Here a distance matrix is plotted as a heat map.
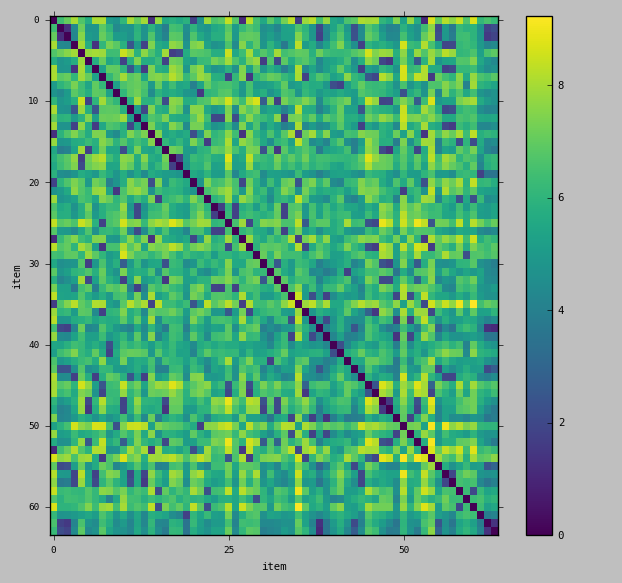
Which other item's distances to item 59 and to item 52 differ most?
29
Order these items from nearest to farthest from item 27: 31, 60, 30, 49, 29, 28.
30, 29, 31, 49, 28, 60
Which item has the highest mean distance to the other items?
50
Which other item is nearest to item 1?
2
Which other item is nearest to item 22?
15
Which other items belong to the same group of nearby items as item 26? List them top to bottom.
12, 23, 24, 33
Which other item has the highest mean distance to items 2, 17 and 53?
54
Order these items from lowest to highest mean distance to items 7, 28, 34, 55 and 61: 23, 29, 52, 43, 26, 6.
43, 6, 26, 23, 29, 52
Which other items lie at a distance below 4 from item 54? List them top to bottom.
7, 25, 28, 36, 45, 46
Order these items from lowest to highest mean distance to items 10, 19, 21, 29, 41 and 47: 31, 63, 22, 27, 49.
63, 49, 27, 31, 22
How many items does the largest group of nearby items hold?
8
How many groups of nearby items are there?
14
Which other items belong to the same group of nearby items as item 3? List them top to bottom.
6, 11, 13, 44, 56, 57
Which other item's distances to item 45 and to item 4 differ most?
17
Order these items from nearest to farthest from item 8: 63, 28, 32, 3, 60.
63, 32, 28, 3, 60
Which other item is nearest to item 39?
49
